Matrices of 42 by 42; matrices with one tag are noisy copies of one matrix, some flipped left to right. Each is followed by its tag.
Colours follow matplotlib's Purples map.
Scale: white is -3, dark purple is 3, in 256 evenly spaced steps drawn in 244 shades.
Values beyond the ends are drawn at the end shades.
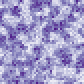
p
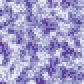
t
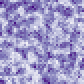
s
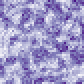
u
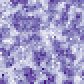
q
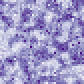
u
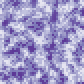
t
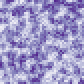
s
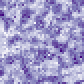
u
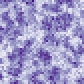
q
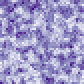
s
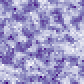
u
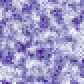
u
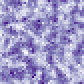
t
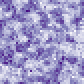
u
